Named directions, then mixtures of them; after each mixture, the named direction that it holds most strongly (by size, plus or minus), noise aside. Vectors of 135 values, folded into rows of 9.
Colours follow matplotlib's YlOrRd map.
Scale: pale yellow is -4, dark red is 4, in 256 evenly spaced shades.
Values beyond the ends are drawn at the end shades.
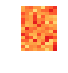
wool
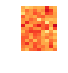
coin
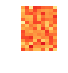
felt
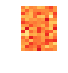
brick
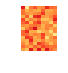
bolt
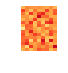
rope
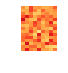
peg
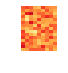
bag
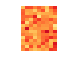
coin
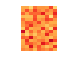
brick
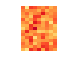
bolt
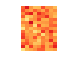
bag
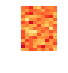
bag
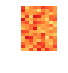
bolt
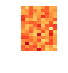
peg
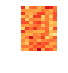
bolt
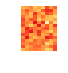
wool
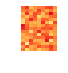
peg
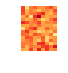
bolt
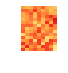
wool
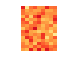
bolt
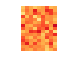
coin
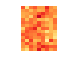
bolt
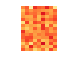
felt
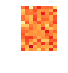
felt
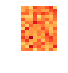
felt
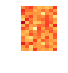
felt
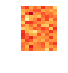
bag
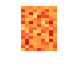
rope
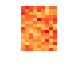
coin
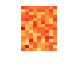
rope
